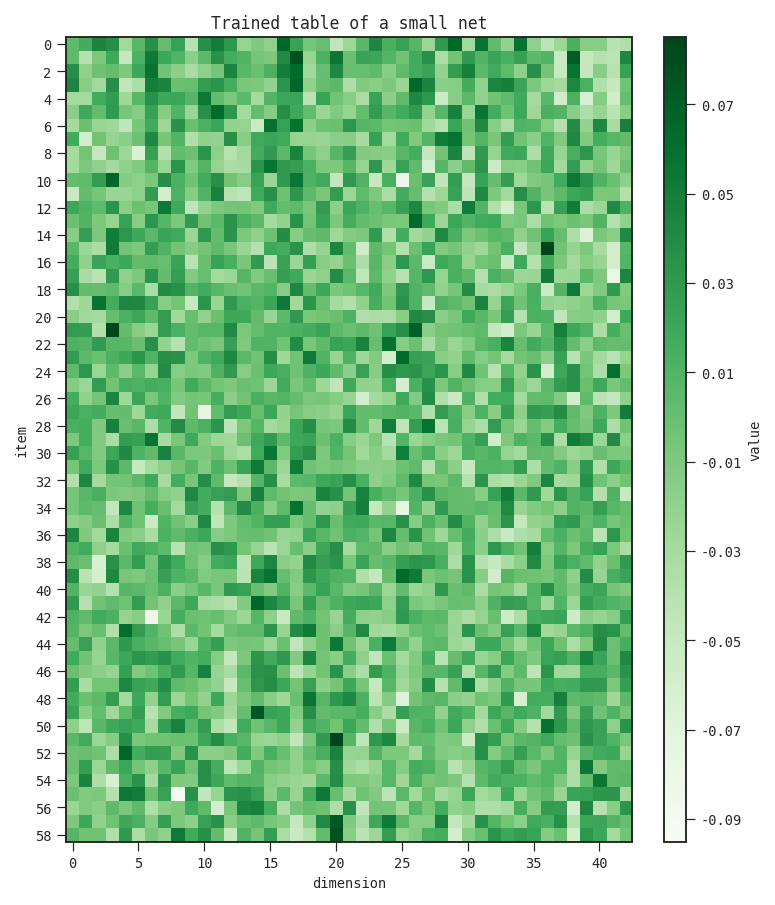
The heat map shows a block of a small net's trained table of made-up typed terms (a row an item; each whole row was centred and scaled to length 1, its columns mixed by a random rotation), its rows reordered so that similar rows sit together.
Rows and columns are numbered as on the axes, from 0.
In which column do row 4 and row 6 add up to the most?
17
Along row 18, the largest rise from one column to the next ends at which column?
7
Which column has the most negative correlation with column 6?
37
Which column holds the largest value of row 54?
40
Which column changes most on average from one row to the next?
25
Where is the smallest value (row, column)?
55, 8
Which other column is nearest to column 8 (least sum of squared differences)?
10
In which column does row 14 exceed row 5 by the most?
42
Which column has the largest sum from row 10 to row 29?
3
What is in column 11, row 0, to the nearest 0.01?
0.05
